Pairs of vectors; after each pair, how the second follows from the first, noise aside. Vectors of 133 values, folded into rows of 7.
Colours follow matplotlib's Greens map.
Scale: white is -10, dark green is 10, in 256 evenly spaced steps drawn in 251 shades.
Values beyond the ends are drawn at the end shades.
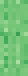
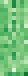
wrapped around, scaled up.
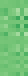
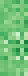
wrapped around, scaled up.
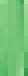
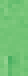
wrapped around, negated, partly zeroed.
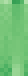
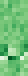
wrapped around, scaled up.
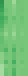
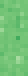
wrapped around, negated, partly zeroed.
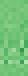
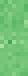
wrapped around, partly zeroed.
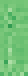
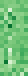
scaled up.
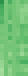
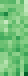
reversed, scaled up.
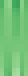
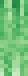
scaled up.
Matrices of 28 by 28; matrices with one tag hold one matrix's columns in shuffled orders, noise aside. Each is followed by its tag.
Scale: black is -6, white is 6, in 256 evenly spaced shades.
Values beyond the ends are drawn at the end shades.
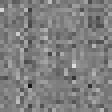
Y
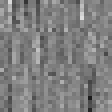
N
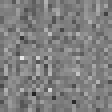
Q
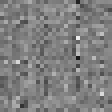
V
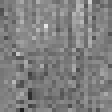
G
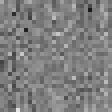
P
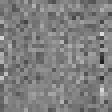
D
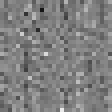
P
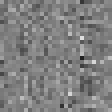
V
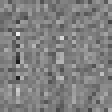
D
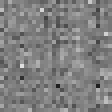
Y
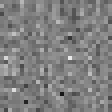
Q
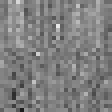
G
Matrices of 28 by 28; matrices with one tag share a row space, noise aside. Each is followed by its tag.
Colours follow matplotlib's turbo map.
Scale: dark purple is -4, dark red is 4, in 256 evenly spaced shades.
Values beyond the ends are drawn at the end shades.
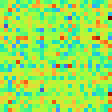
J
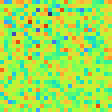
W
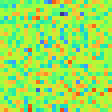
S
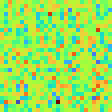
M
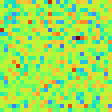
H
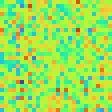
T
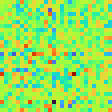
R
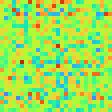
W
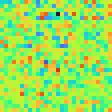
W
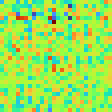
R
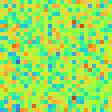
H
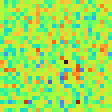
S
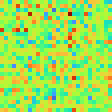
R
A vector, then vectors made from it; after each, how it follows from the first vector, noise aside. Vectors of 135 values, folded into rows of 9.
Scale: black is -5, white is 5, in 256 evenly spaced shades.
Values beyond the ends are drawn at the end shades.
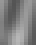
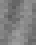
shrunk.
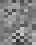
sign-scrambled.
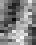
scaled up.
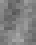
shrunk.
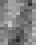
negated.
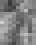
wrapped around, negated.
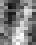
scaled up.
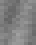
shrunk.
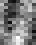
scaled up.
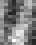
scaled up.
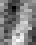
scaled up.
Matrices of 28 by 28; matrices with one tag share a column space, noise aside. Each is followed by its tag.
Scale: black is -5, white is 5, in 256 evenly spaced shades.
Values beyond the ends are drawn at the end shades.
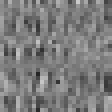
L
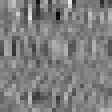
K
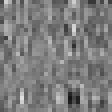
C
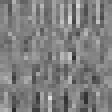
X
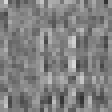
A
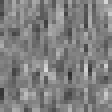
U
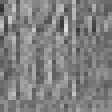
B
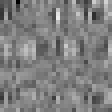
K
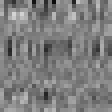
K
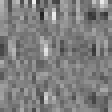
K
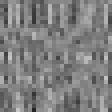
X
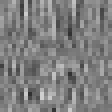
U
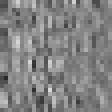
A
